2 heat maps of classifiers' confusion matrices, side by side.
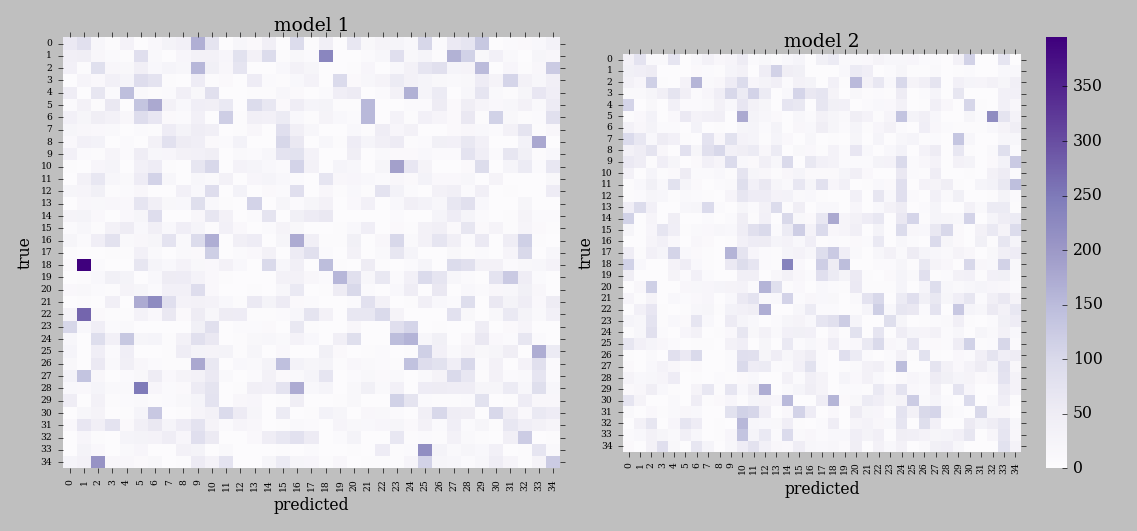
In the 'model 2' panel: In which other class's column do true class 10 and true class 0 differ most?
30
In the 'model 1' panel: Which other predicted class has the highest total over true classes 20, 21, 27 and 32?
6
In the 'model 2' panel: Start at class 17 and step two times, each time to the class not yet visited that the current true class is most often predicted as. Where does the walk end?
34
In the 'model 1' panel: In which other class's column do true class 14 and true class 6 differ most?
21
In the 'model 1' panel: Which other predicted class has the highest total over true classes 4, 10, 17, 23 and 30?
24
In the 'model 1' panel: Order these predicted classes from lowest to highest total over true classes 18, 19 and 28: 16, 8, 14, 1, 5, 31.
8, 14, 31, 16, 5, 1
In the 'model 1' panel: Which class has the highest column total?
9
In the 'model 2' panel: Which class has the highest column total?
10
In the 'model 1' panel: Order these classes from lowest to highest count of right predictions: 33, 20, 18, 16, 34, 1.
1, 33, 20, 34, 18, 16
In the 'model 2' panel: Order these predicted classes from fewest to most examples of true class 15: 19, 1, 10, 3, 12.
1, 19, 10, 3, 12
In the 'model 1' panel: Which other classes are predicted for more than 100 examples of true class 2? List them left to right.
9, 29, 34
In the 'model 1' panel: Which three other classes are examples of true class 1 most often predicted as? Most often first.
18, 27, 28
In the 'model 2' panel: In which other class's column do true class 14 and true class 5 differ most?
32
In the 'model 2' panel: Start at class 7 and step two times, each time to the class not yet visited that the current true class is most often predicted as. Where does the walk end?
12
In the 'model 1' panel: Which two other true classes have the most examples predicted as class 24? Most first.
4, 26
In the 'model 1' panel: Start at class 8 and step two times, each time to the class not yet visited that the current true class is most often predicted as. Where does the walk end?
25
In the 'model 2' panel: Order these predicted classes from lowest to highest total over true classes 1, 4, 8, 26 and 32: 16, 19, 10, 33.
16, 19, 33, 10
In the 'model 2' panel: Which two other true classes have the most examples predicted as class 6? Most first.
2, 26
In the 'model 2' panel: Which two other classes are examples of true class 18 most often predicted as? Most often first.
14, 19
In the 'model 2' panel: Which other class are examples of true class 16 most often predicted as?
27
